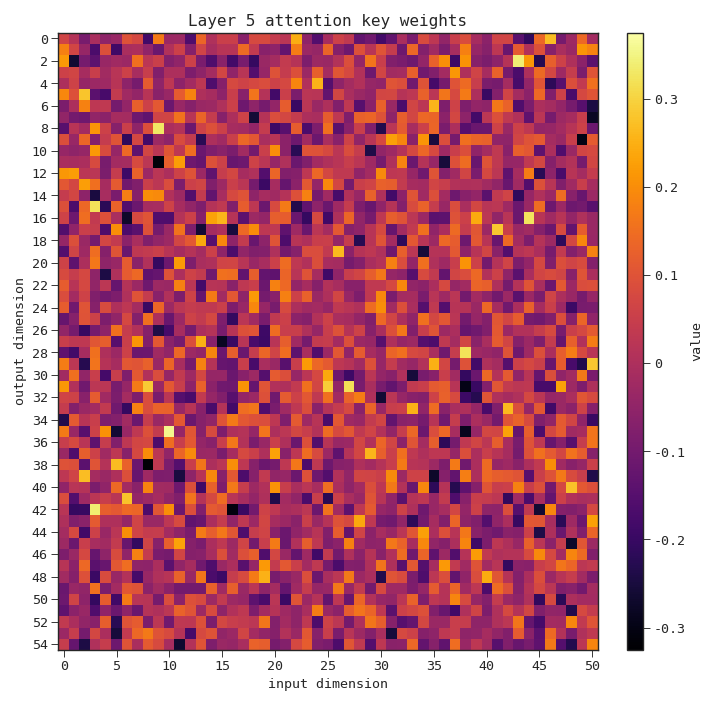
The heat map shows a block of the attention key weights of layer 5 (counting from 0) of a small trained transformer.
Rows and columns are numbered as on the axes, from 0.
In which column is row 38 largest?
5
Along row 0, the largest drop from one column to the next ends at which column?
47
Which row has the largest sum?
37
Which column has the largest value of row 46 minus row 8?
39
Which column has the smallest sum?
43
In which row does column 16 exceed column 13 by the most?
40
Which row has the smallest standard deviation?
3
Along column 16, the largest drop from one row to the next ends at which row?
42
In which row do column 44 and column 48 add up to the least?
54
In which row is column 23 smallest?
16
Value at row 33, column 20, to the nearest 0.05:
-0.1
